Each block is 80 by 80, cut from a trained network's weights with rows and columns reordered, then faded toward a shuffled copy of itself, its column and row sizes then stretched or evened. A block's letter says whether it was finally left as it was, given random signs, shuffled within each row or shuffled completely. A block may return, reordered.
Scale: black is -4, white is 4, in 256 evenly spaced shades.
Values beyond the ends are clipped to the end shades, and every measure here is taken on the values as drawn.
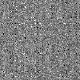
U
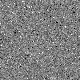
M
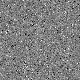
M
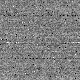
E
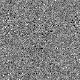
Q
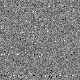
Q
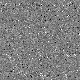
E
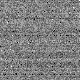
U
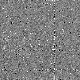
U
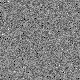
M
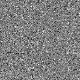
Q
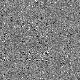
Q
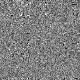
Q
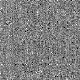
U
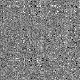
U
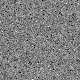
M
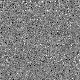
E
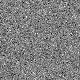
M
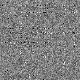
Q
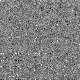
Q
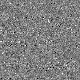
E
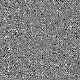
Q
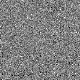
Q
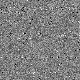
E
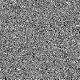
Q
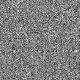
Q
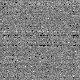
U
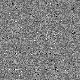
Q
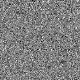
Q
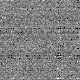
U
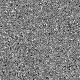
M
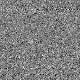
E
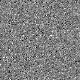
Q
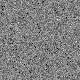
M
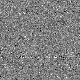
E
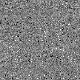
Q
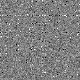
U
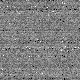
E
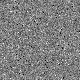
M
